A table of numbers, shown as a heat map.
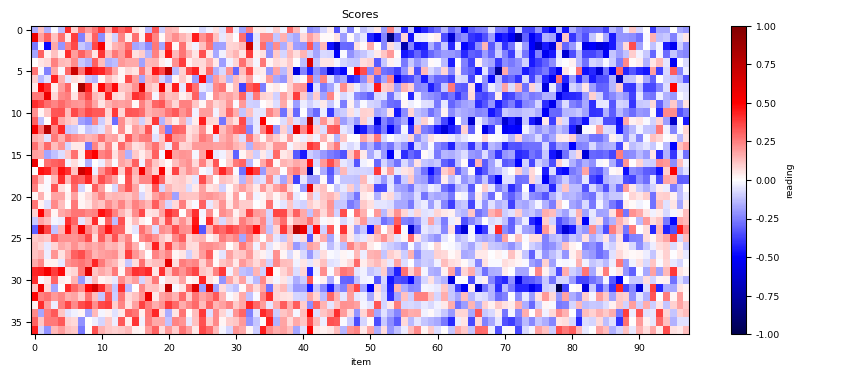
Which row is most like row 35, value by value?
16
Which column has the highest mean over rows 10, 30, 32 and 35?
0
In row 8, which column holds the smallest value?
78
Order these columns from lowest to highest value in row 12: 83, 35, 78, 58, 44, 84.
58, 78, 83, 84, 44, 35
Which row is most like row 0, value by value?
3
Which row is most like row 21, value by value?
20
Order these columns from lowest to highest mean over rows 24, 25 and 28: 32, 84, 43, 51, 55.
84, 55, 43, 51, 32
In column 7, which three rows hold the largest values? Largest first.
7, 17, 24
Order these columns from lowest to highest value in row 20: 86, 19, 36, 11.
86, 36, 11, 19
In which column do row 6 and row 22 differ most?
87
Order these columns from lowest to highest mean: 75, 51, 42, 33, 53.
75, 53, 51, 42, 33
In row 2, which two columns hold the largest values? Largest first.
32, 10
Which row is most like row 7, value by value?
17
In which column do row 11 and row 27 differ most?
41
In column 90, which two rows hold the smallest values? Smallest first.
31, 5
